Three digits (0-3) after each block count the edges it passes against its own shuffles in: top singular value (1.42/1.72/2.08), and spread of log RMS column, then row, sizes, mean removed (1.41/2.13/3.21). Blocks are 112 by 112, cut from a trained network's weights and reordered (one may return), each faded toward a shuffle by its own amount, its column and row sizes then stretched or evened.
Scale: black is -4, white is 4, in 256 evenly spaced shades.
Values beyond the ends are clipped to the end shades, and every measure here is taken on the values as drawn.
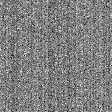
2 0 1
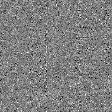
0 2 0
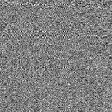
3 0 2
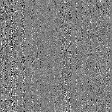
0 3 0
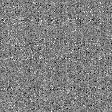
0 0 2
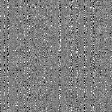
2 3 1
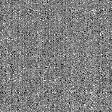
1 0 2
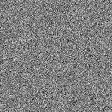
1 0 0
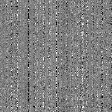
2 3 1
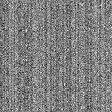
3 0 1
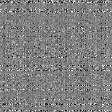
2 1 3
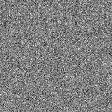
1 0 0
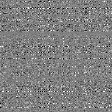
2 2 3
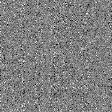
0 2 0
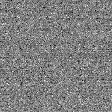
1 0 0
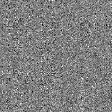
2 2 0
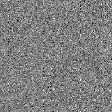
1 2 0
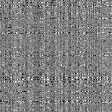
3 0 3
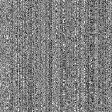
3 2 0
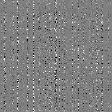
1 3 2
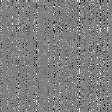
2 3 1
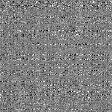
1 0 3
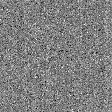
0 0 0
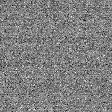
1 0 0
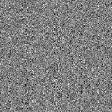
2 2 1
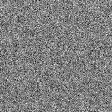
1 0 0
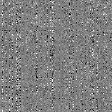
0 3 1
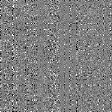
2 3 2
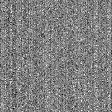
2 1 0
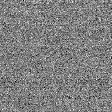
1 0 0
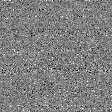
0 0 2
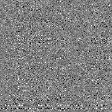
2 2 2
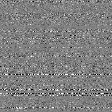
3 0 3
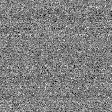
1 0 1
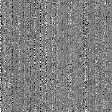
2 3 1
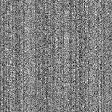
3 1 0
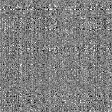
2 1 2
